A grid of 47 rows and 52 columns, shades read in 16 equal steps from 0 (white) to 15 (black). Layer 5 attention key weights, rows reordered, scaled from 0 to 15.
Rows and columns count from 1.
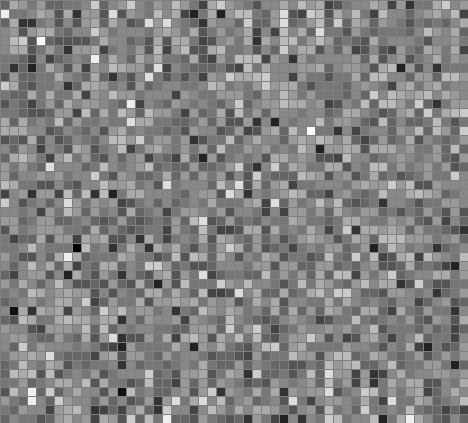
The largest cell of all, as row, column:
28, 9
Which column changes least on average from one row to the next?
45
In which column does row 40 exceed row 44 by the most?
24
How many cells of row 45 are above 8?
13
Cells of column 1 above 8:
15
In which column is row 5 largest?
29
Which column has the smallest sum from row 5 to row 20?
34
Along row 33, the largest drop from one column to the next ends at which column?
27
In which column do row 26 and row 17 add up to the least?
39
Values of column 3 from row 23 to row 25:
10 8 9
